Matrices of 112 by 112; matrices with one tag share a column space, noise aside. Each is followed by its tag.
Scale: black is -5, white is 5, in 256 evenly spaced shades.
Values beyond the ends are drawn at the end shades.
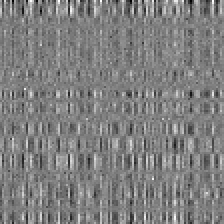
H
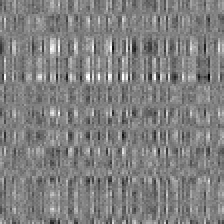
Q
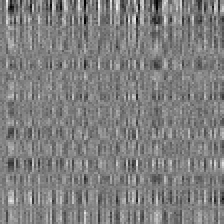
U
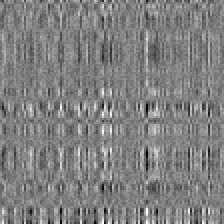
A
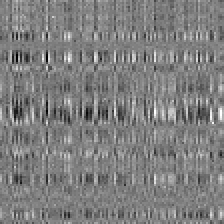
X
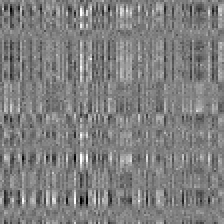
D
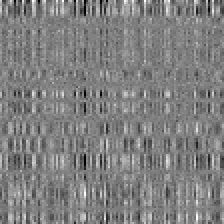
H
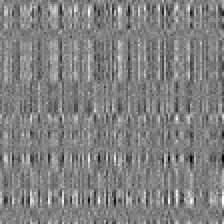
D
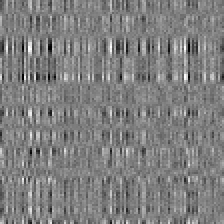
Q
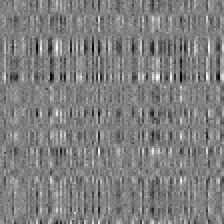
Q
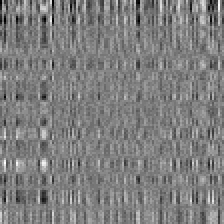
U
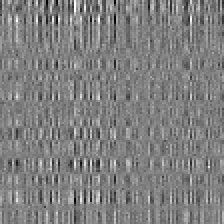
U
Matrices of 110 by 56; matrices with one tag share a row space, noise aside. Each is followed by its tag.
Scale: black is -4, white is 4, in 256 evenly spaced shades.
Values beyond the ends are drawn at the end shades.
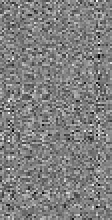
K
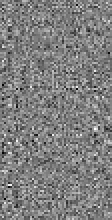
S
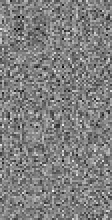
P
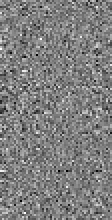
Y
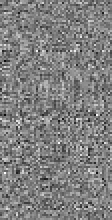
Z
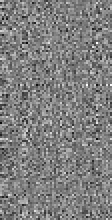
Y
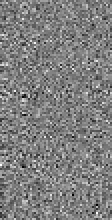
Y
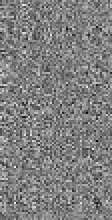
Y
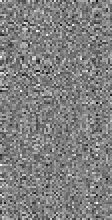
Y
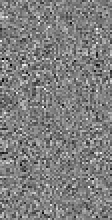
Y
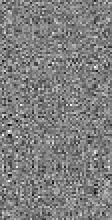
S
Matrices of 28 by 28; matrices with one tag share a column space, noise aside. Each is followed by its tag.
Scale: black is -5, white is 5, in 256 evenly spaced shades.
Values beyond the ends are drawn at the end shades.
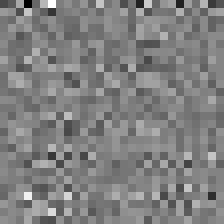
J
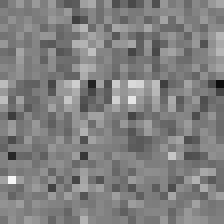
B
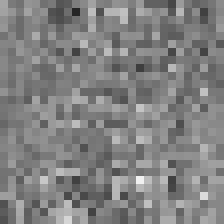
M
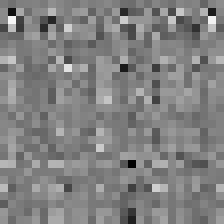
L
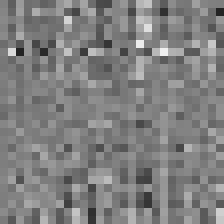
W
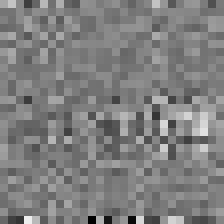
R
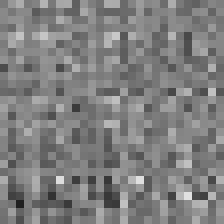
M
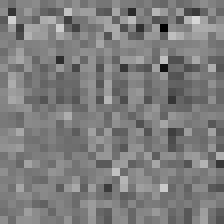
L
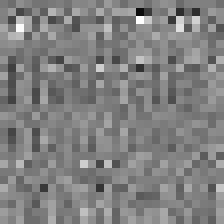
L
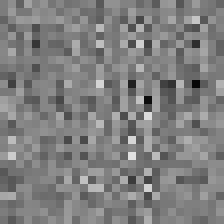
B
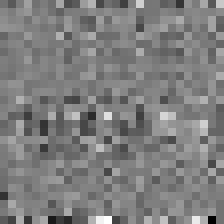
R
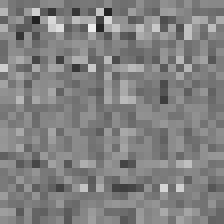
L
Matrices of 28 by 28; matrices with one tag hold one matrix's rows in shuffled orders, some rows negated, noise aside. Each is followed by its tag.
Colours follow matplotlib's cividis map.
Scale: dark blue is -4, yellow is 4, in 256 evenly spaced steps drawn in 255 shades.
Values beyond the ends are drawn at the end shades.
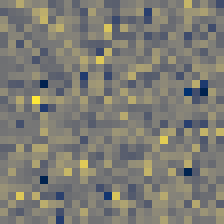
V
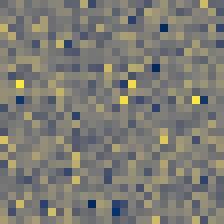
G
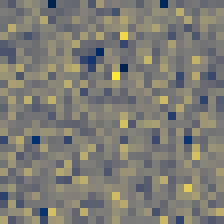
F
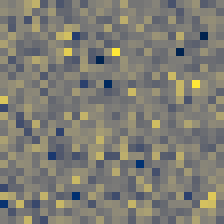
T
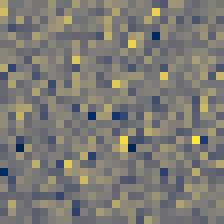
G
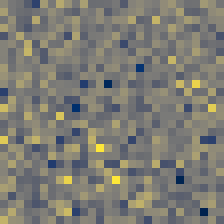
T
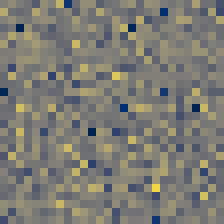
G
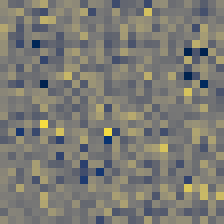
V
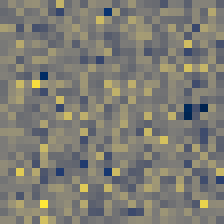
V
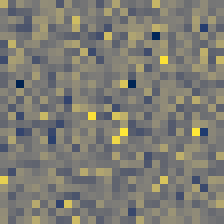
G
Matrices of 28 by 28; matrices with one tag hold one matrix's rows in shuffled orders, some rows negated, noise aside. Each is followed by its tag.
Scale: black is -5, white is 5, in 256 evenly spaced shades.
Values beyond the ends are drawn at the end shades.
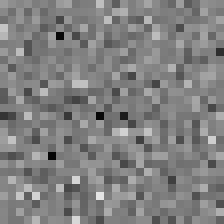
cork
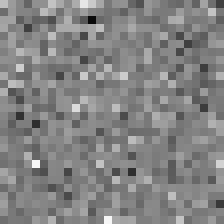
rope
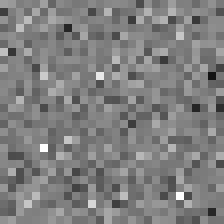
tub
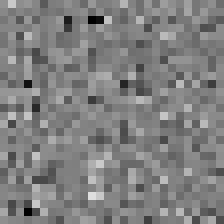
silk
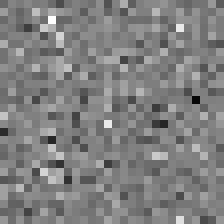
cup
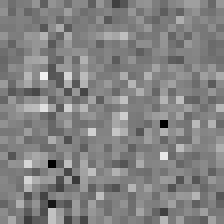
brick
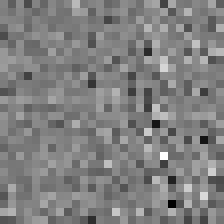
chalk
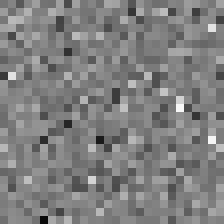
tub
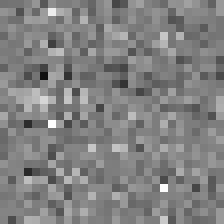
brick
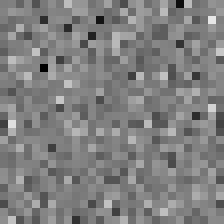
tub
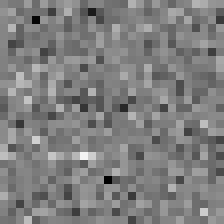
rope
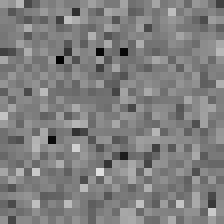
cork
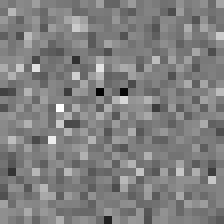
cork
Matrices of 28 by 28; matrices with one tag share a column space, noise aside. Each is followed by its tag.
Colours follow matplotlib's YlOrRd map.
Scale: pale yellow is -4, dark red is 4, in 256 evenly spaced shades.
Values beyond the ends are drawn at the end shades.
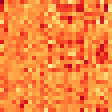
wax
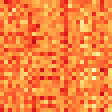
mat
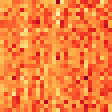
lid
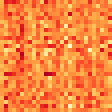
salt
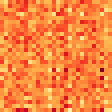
mat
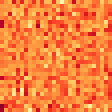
lid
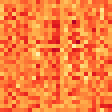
salt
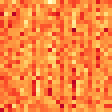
lid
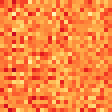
mat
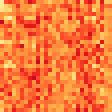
wax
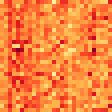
salt
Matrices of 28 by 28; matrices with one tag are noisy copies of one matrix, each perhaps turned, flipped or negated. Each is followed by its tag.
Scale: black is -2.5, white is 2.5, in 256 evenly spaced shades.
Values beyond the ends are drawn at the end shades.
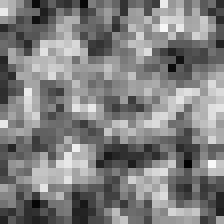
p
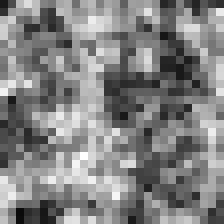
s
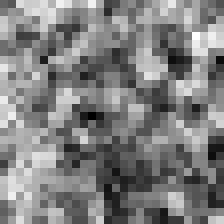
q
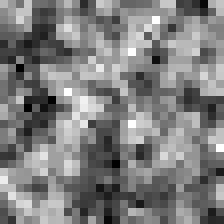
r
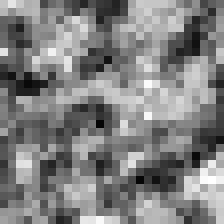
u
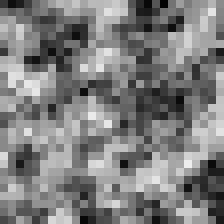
u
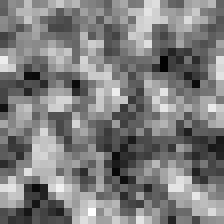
u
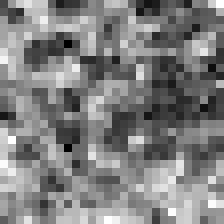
q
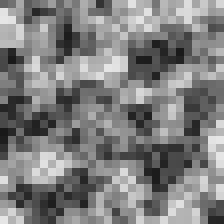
p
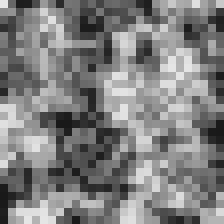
s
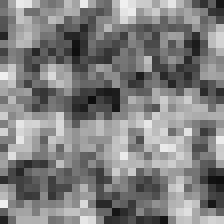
s
